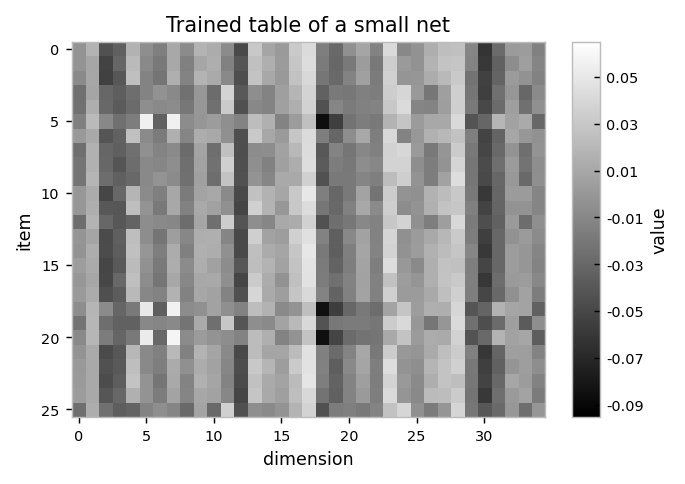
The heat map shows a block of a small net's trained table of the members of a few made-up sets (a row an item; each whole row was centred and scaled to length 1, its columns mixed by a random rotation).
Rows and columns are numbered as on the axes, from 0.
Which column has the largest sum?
17
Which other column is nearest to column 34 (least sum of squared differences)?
6
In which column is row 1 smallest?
30
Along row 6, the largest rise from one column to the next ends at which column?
13
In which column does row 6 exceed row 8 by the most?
4
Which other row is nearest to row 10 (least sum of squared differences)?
1
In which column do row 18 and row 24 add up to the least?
18
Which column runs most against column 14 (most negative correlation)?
11
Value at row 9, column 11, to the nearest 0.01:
0.03
